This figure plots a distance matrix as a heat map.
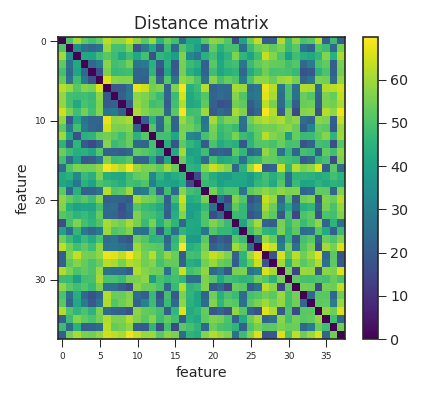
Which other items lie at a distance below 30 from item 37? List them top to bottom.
0, 16, 23, 27, 28, 35
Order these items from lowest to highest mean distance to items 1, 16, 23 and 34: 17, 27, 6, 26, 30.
27, 17, 30, 26, 6
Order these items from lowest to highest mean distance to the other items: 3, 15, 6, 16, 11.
15, 3, 11, 6, 16
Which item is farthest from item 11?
6
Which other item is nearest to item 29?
31
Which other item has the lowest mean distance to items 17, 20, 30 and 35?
18
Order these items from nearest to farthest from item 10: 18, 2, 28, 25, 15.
15, 2, 18, 25, 28
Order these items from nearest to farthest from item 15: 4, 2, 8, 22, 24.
4, 24, 2, 22, 8
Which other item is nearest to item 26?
34
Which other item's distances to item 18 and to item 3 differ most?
17
